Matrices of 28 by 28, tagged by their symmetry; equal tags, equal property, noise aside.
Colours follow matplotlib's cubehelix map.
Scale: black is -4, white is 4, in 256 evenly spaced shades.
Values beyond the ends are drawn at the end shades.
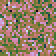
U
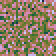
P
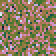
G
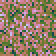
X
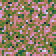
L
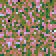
P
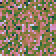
G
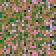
G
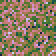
X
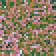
P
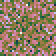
X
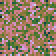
G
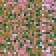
G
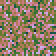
L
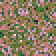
U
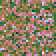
G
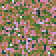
U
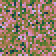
P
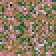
G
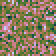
G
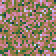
U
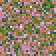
P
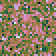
U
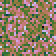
G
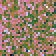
X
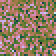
P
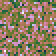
P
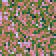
L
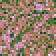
X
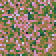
X
